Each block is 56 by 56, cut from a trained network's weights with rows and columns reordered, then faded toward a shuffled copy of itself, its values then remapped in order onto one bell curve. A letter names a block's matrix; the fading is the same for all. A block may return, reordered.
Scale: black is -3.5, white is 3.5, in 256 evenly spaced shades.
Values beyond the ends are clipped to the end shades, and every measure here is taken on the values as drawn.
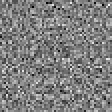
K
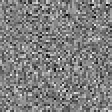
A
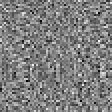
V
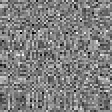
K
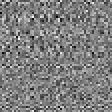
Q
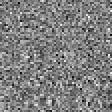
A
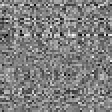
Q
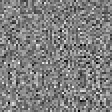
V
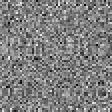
K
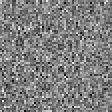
A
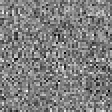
A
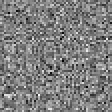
K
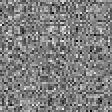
V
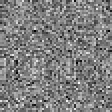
A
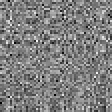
K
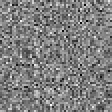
V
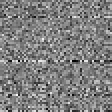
Q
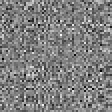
Q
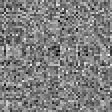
A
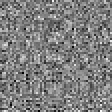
K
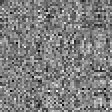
A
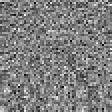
K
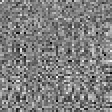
Q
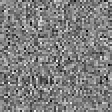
A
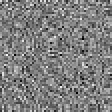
K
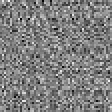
K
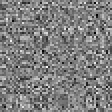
Q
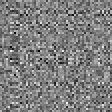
Q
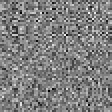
Q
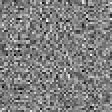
V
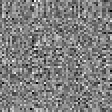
V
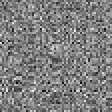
K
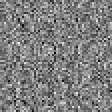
V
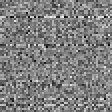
Q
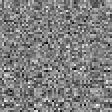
K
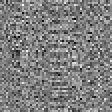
V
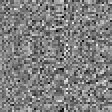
V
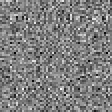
K
